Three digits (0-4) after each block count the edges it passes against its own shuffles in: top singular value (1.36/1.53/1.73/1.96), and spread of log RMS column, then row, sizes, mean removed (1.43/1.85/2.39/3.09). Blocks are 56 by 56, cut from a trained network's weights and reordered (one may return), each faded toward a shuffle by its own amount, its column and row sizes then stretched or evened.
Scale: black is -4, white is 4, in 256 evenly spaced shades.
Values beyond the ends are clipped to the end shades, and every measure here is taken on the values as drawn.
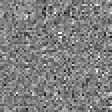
2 2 1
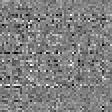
3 2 3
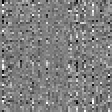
2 4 1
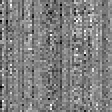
4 3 1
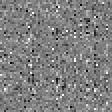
1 2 0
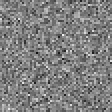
1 0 0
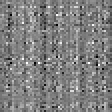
4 2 3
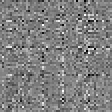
4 3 2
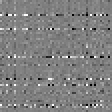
3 2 3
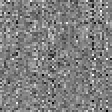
3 3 1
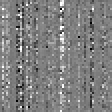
4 4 1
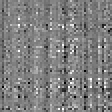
4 3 3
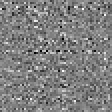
1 1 3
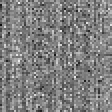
3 0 0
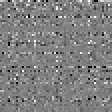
1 2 4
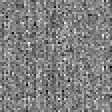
2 1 0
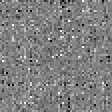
0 2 2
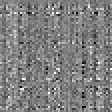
3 2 3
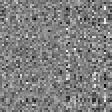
4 3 1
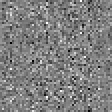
2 3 0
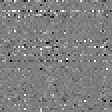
1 1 3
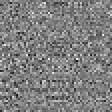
3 0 3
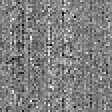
2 2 0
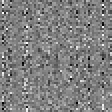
3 3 0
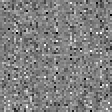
0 3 0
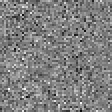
2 2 0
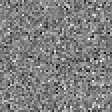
1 1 1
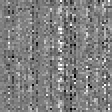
3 4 0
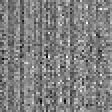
4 1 1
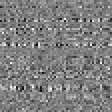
4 0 4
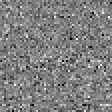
0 0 3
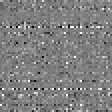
2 0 4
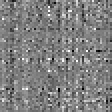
3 2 3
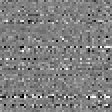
3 1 4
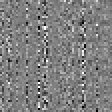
3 4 0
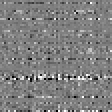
2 0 4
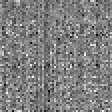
2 0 2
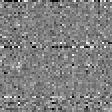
4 1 3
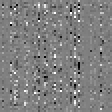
1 4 1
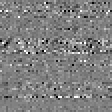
1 0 4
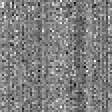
3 2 1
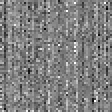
4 3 0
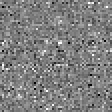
2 1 2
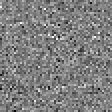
2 1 1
